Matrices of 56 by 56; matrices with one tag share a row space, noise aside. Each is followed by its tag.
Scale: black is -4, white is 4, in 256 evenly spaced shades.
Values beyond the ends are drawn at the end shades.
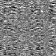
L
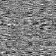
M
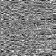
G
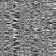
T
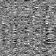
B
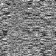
M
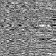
G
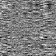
M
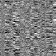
T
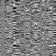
T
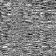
M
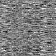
M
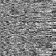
G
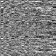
G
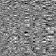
B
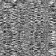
L
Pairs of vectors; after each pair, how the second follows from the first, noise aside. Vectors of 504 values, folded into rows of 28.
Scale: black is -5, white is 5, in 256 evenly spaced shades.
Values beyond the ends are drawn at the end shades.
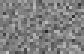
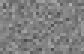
wrapped around, shrunk.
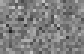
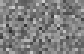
copied.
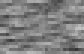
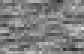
copied.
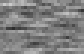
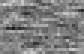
copied.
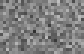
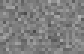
shrunk.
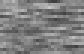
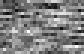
negated, scaled up.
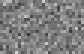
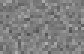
shrunk.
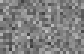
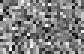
negated, scaled up.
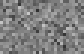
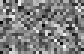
negated, scaled up.
